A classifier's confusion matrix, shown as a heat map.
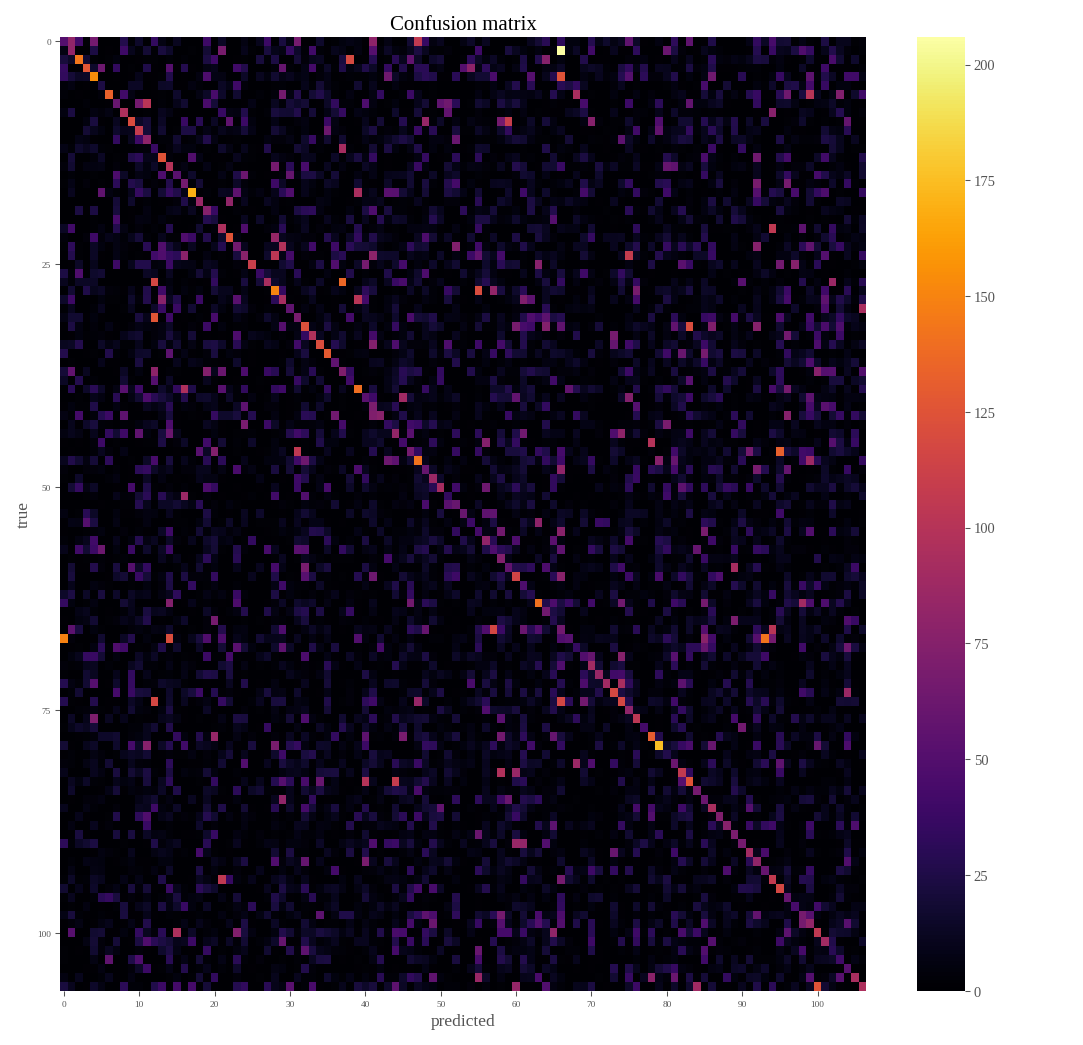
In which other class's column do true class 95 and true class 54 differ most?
63
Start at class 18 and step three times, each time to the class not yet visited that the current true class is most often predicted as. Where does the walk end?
55
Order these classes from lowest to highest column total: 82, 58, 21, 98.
21, 98, 82, 58
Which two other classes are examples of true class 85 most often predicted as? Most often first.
29, 59
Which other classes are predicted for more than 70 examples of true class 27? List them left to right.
12, 37, 102
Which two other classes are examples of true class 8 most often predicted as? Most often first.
94, 51
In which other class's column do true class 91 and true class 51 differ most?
16
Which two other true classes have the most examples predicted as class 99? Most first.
6, 47
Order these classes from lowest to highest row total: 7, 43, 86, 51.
51, 43, 86, 7
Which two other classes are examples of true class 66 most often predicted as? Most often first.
57, 94
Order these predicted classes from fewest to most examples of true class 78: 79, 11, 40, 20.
11, 79, 40, 20
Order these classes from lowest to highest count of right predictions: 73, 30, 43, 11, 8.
43, 30, 11, 8, 73
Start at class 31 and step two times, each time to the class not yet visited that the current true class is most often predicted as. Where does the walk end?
37
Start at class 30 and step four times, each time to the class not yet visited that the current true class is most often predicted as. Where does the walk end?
24
